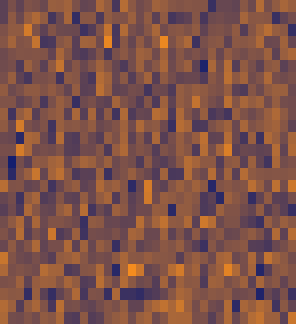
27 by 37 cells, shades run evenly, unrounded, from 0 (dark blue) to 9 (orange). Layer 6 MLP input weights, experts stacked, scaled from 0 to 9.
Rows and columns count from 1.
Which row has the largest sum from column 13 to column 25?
23
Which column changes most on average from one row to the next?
33
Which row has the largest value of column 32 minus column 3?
12
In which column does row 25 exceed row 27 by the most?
10
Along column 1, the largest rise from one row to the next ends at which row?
22
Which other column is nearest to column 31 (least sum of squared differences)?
9
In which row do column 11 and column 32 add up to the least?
19
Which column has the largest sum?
29
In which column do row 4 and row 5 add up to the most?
21
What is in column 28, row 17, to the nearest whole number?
1
